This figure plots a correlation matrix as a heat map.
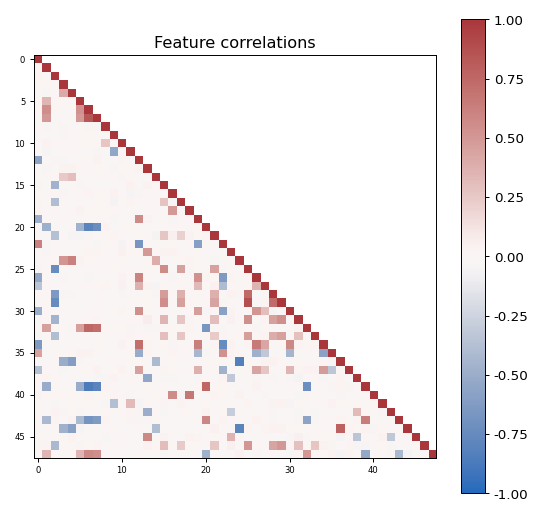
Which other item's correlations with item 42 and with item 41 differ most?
13
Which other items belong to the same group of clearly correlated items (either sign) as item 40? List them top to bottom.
16, 18
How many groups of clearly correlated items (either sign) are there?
8
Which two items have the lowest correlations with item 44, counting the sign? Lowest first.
24, 4
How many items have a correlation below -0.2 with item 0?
7
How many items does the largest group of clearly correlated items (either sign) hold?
10
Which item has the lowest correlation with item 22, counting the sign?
34
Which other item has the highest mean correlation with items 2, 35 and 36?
44
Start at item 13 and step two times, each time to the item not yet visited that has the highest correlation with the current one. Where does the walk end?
23
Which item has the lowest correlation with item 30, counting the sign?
22
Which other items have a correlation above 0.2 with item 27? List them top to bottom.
12, 19, 26, 30, 34, 37
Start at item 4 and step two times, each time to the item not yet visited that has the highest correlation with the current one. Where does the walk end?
3
